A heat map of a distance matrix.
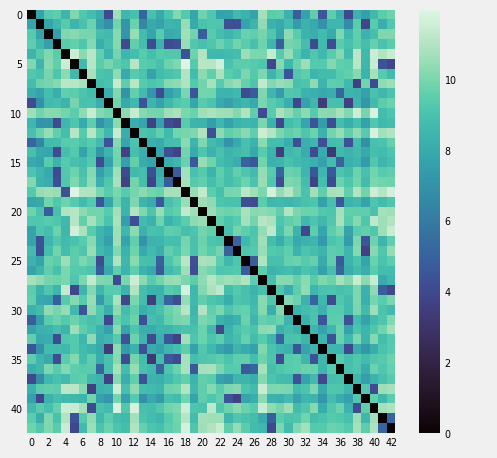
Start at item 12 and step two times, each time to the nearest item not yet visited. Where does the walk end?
11
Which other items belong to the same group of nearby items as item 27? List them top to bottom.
10
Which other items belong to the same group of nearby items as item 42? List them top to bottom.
5, 28, 41
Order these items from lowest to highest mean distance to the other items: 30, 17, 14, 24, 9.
14, 9, 17, 24, 30
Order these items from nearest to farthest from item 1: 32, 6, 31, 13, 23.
23, 13, 31, 32, 6
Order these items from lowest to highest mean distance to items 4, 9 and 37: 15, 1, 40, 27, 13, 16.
13, 1, 15, 16, 40, 27
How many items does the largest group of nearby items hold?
8
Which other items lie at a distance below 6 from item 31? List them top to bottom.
0, 9, 13, 34, 37
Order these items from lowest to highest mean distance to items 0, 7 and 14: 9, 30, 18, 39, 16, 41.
9, 16, 39, 30, 41, 18
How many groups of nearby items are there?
12
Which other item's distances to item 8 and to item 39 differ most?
24
